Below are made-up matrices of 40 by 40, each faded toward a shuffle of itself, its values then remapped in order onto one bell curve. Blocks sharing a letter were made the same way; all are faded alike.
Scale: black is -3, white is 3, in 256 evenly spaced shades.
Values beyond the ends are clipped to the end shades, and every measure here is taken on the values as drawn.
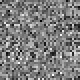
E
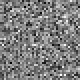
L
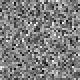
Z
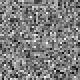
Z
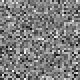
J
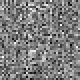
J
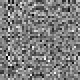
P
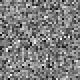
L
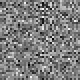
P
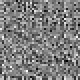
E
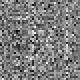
P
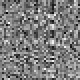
P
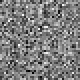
J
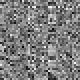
P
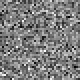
L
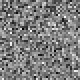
L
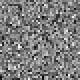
Z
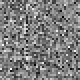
Z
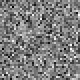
L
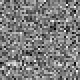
J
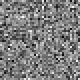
J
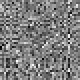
P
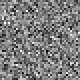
Z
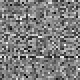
E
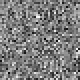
J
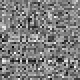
E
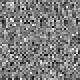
E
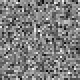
L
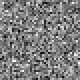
L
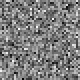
Z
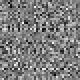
E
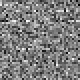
L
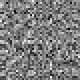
P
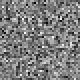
L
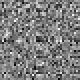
E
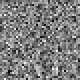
J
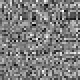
E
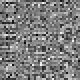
P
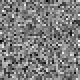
L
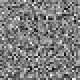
J
